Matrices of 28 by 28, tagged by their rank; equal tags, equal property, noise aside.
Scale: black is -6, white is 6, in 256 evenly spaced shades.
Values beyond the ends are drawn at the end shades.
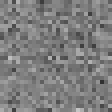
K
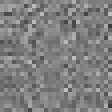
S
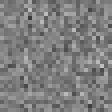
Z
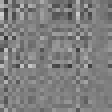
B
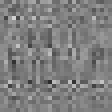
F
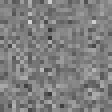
K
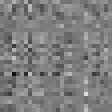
F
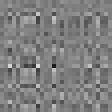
B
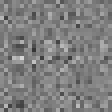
S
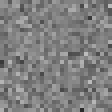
Z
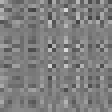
B
